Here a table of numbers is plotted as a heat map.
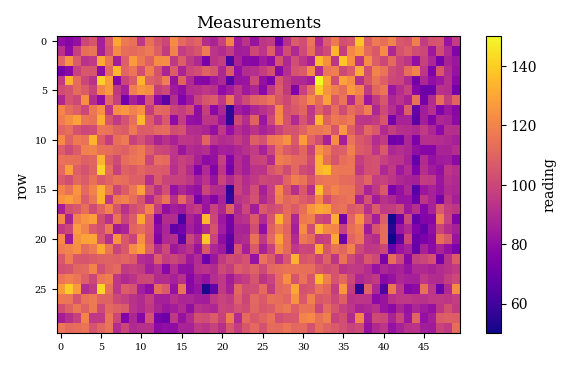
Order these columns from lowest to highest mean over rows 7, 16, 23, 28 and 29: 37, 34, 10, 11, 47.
47, 11, 10, 37, 34
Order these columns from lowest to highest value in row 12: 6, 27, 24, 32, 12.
24, 6, 12, 27, 32
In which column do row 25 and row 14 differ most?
37
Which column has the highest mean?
32
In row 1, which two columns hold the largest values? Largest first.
34, 37
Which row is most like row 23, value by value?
27
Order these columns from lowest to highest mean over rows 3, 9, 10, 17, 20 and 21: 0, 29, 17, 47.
17, 47, 29, 0
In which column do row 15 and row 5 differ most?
21
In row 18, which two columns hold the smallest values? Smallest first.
41, 15
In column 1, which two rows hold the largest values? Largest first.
25, 4
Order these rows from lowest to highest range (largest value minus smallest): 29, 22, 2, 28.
29, 28, 22, 2
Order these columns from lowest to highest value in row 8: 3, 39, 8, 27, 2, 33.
39, 8, 33, 3, 27, 2
